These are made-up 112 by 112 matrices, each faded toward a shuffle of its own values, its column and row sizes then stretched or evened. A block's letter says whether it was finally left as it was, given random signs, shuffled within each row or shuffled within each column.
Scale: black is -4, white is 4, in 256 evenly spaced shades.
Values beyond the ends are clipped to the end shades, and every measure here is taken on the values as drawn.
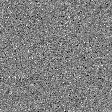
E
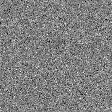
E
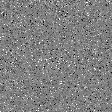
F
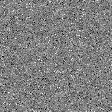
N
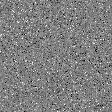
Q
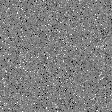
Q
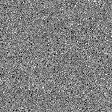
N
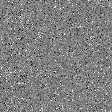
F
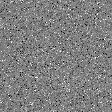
Q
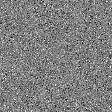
F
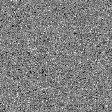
N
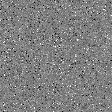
F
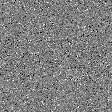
E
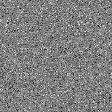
N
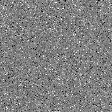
F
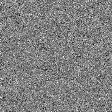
F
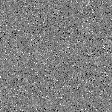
N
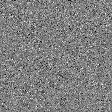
E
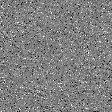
N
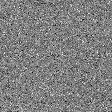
E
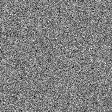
Q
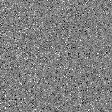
N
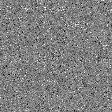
F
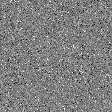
Q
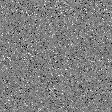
E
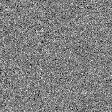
N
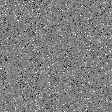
Q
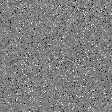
Q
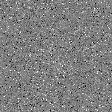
F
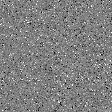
F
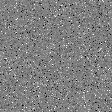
Q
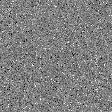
Q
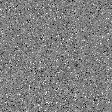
F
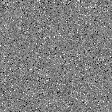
F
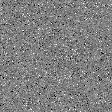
F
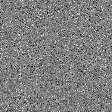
F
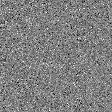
Q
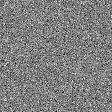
Q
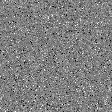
E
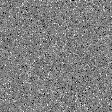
Q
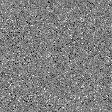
F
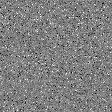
E
